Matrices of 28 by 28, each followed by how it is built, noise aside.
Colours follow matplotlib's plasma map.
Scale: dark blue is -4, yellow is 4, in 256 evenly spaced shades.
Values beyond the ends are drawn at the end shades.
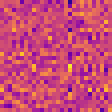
low rank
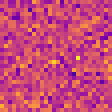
noise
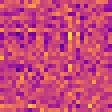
low rank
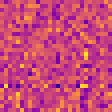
low rank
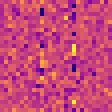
uneven columns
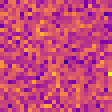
noise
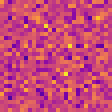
low rank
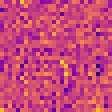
low rank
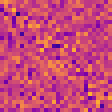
banded
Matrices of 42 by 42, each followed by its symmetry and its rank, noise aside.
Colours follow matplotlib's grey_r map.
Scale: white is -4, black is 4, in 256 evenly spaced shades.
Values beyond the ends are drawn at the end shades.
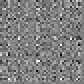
no symmetry, rank four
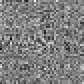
no symmetry, rank six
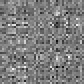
no symmetry, rank four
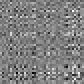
no symmetry, rank three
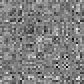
symmetric, rank six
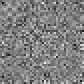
symmetric, rank six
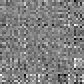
antisymmetric, rank four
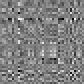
no symmetry, rank three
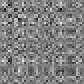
symmetric, rank three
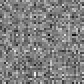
antisymmetric, rank six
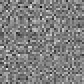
no symmetry, rank six
